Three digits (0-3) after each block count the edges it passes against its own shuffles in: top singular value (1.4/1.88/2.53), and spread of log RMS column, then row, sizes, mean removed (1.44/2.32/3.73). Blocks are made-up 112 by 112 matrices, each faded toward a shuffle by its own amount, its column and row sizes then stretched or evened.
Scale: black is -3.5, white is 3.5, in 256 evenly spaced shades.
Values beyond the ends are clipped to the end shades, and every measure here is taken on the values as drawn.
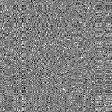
3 1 0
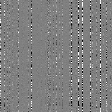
3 3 0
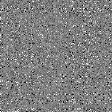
0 2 2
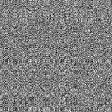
3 1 1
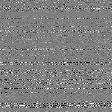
2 0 3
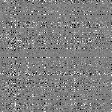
1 2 3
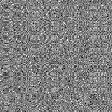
3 0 0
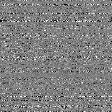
0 0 3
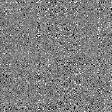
1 2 2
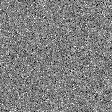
0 0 0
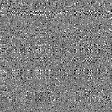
3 1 2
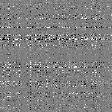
1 2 3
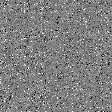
0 1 1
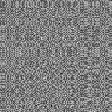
3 0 0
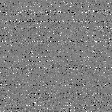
0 0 2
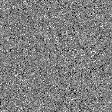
0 1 1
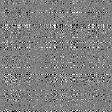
3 2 3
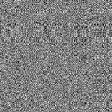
3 1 1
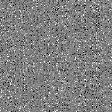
2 2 0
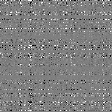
2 2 3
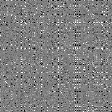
3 2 2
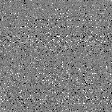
1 1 2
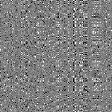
3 2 1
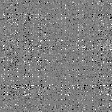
0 2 2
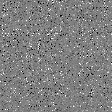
0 1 1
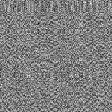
3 0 0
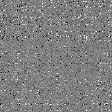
1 1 2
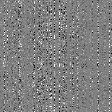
1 3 1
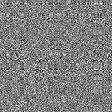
3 0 2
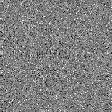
2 0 0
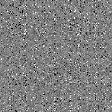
2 2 1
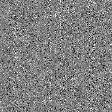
0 2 0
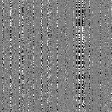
3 3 0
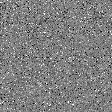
0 0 1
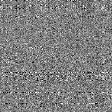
2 1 2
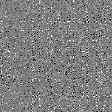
2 2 1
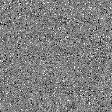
1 1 1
